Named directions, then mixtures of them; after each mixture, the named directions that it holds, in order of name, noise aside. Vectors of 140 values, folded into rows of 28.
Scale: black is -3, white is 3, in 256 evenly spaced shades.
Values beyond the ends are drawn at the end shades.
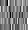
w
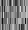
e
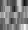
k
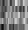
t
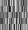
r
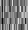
e, r.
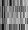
e, t.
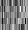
e.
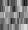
k.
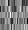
k, w.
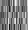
r, t.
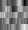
k.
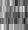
t.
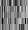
e.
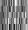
r, t.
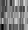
t.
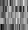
r, t.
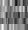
t.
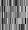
e.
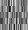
r.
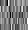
w.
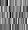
w.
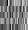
t, w.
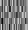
e, r.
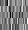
w.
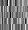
e, w.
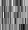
e, k.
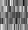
r, t.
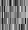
e.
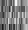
r, t.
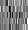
r, w.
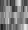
k, t.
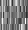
e.
